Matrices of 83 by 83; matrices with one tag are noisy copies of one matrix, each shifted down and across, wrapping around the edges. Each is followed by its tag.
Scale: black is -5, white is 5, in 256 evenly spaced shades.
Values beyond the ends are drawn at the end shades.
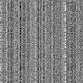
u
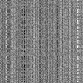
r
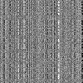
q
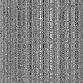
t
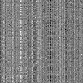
r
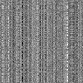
u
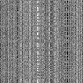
r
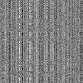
t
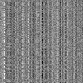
u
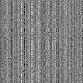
t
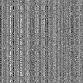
t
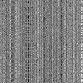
r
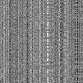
r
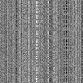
r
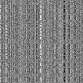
q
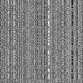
q
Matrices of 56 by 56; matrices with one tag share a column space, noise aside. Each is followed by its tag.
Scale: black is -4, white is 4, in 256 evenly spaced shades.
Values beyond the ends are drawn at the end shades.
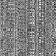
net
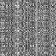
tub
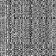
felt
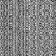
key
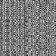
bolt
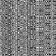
key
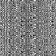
bolt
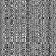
felt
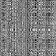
net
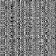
bolt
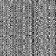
bolt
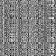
felt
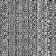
bolt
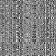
felt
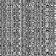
tub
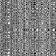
net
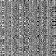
bolt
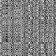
felt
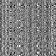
tub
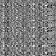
tub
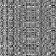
tub
